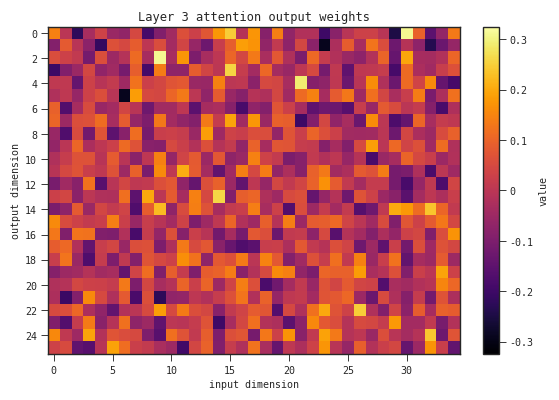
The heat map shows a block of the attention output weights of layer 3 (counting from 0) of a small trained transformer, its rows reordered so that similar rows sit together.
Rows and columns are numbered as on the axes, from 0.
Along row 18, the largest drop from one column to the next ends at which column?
30
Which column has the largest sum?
17
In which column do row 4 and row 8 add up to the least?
29
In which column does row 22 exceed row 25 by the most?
11
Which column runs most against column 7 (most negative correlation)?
6
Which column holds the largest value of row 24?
32
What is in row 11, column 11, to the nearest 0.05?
0.2
